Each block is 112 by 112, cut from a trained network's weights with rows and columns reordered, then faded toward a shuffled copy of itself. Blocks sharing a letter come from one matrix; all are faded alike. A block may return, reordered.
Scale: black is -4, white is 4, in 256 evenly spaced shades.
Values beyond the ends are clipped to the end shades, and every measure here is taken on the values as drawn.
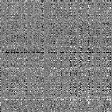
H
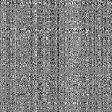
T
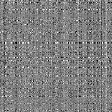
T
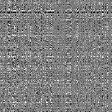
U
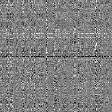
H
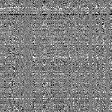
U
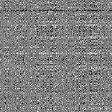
H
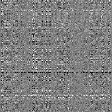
H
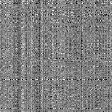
T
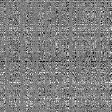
U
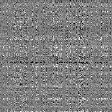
U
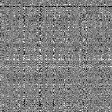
H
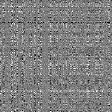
U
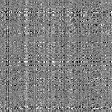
T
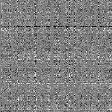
H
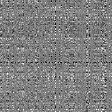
U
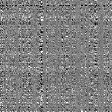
U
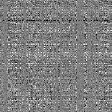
U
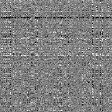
H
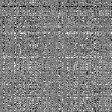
U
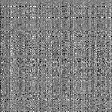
T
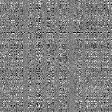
U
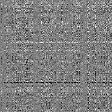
H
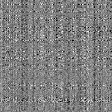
T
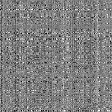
T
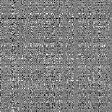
U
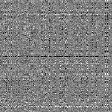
H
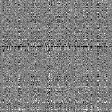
H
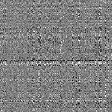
H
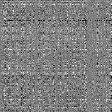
U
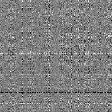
H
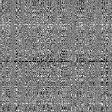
H
